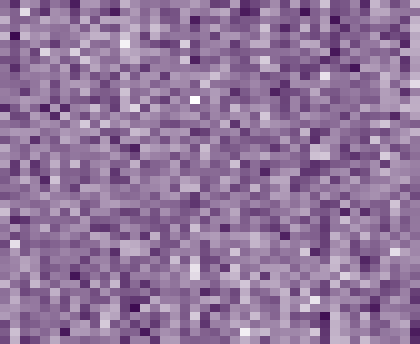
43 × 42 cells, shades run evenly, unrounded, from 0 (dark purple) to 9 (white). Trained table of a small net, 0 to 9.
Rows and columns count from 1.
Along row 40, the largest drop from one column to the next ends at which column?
21
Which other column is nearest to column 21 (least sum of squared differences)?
30
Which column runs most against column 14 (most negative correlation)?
32
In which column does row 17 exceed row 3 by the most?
34
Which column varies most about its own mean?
20
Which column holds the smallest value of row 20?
36
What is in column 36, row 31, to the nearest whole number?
2
